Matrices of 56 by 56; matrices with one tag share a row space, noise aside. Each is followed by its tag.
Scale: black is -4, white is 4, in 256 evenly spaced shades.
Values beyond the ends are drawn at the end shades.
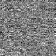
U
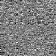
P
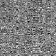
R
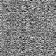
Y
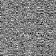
P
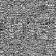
U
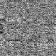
U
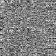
U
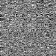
P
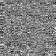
U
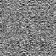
Y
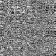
U
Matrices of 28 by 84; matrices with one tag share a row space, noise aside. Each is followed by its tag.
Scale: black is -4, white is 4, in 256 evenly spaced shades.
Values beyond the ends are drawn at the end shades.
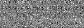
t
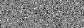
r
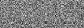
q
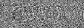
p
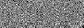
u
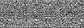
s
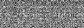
t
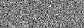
r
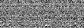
s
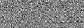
q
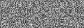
q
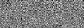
r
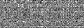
t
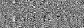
p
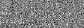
r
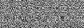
q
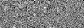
p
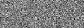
r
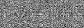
t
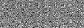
q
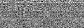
t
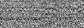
s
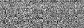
t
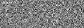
r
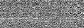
s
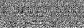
t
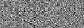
p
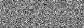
q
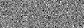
r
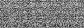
t
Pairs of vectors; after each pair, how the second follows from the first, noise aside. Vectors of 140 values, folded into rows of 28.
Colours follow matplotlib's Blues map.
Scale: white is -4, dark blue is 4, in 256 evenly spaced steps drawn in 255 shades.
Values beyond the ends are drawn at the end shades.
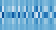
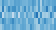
negated, shrunk.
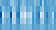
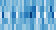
reversed, negated.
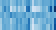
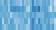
negated, shrunk.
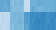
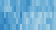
negated, shrunk.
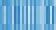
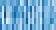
reversed, negated.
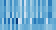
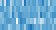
negated, partly zeroed.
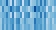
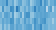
shrunk.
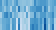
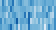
negated, partly zeroed.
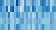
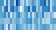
copied.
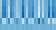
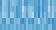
negated, shrunk.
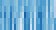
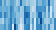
copied.
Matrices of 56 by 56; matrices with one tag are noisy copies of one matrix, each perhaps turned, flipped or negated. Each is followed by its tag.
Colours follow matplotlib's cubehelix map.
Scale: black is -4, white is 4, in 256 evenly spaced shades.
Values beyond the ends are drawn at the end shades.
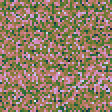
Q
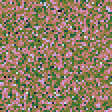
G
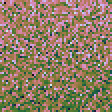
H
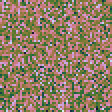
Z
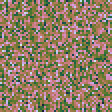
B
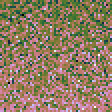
H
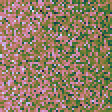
H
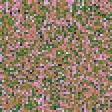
B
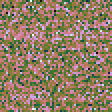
Q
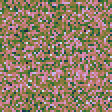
Q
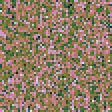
B
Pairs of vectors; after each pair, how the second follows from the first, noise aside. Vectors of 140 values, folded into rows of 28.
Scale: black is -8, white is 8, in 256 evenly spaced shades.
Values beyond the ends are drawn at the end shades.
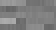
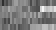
reversed, scaled up.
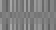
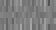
reversed, partly zeroed.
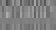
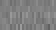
reversed, shrunk.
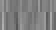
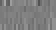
reversed, partly zeroed.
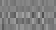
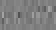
wrapped around, partly zeroed.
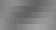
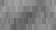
reversed.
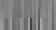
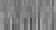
copied.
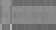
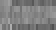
copied.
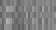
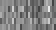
reversed, scaled up.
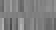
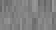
reversed, shrunk.
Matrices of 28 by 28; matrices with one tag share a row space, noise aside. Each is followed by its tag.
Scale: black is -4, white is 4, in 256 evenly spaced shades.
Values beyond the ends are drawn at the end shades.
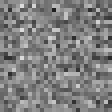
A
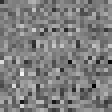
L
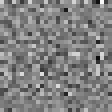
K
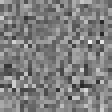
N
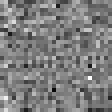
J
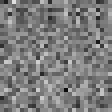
K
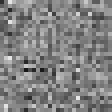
J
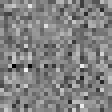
N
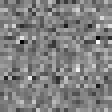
A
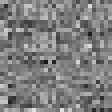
J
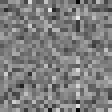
A
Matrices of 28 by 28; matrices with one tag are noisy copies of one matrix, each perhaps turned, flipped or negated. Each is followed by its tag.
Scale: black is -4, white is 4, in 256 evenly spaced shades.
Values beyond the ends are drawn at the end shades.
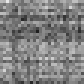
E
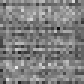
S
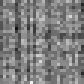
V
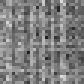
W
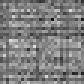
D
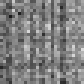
W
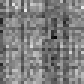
E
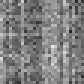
E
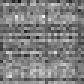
S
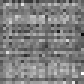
S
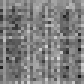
S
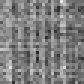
W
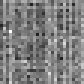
D
